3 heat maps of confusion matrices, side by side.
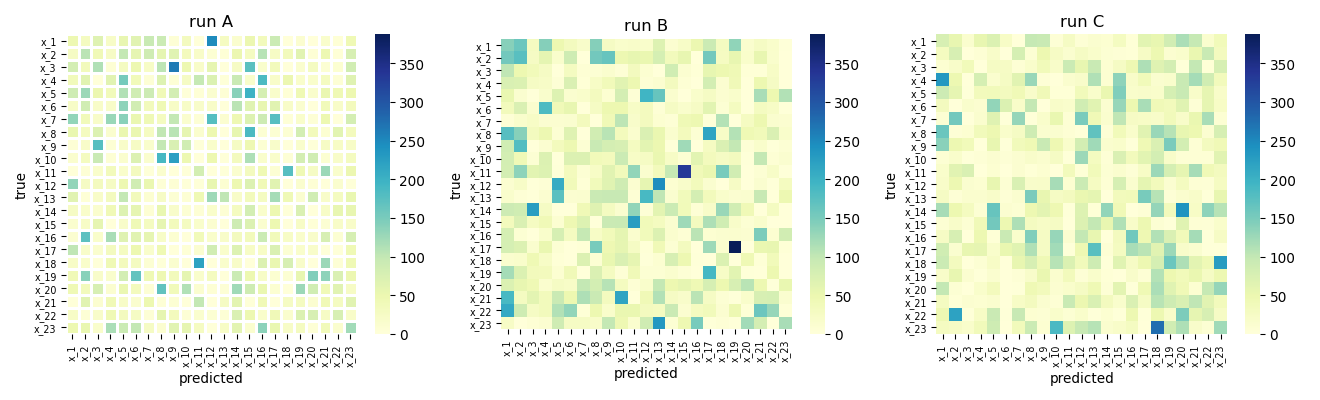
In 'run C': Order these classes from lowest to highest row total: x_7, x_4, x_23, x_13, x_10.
x_10, x_13, x_7, x_4, x_23
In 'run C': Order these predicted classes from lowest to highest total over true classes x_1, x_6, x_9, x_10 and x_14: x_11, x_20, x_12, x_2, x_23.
x_11, x_2, x_23, x_12, x_20
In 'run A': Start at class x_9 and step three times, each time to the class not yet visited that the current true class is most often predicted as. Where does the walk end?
x_14
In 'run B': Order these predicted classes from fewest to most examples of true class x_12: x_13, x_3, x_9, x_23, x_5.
x_3, x_23, x_9, x_5, x_13
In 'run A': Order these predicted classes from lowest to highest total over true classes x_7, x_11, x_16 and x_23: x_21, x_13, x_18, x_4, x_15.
x_13, x_15, x_18, x_21, x_4
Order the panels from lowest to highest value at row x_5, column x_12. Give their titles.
run A, run C, run B
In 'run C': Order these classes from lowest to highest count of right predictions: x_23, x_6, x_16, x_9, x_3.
x_3, x_6, x_9, x_23, x_16
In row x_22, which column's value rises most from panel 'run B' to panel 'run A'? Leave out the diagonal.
x_20
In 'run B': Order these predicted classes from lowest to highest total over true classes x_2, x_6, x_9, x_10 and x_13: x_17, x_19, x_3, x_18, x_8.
x_3, x_18, x_19, x_17, x_8
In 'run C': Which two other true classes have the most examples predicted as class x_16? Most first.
x_17, x_21
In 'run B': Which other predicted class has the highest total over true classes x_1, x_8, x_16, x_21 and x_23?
x_13
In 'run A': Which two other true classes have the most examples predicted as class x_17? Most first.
x_7, x_13
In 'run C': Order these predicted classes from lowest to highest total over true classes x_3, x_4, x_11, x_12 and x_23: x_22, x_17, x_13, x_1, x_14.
x_14, x_22, x_17, x_1, x_13
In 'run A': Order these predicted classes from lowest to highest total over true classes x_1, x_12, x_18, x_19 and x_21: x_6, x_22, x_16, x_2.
x_22, x_16, x_2, x_6
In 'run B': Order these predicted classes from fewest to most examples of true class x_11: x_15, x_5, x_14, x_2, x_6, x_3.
x_5, x_6, x_3, x_14, x_2, x_15
